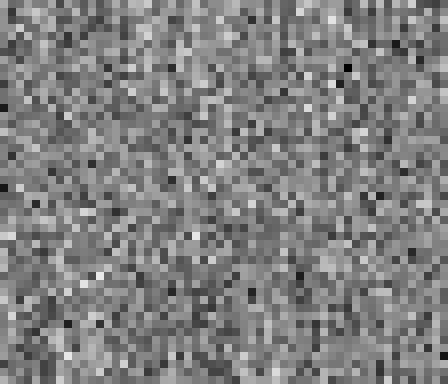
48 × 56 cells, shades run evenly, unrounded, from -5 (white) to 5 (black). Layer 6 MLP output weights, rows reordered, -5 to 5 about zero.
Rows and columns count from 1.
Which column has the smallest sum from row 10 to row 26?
29
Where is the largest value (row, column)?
9, 44
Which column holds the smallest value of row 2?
38
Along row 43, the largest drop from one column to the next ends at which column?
7
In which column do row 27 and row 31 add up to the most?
15
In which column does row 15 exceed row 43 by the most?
8
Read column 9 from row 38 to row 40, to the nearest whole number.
1 0 -1
